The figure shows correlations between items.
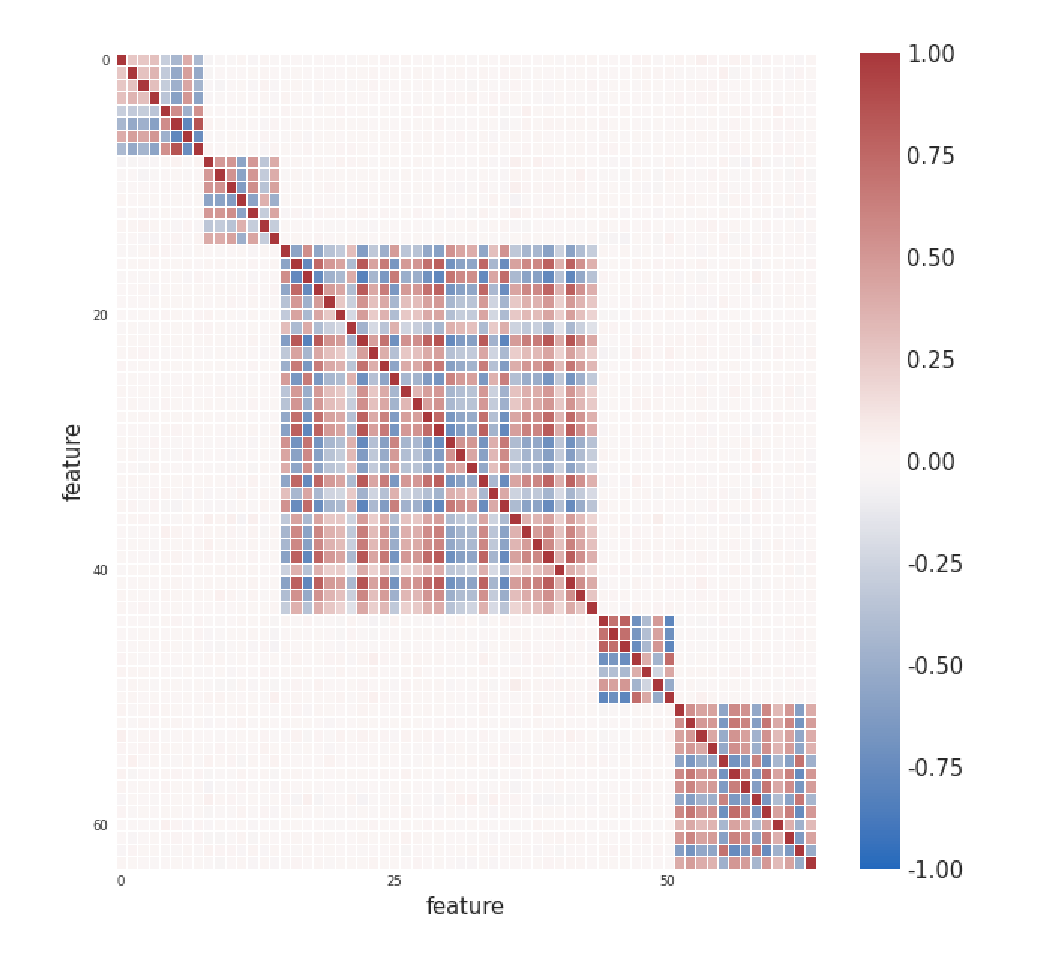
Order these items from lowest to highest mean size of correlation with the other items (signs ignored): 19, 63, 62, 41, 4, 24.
4, 63, 62, 19, 24, 41
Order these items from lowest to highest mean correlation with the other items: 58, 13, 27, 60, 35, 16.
35, 58, 13, 60, 27, 16
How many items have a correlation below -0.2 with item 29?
9
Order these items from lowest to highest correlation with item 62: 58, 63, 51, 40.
51, 63, 40, 58
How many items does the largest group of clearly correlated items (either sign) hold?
29
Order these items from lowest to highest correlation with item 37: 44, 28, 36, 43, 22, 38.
44, 43, 36, 38, 28, 22
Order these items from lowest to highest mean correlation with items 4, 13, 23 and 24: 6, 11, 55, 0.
6, 0, 55, 11
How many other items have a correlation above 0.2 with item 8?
4
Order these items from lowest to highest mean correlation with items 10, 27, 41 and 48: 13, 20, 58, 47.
13, 58, 47, 20
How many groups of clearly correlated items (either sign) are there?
5
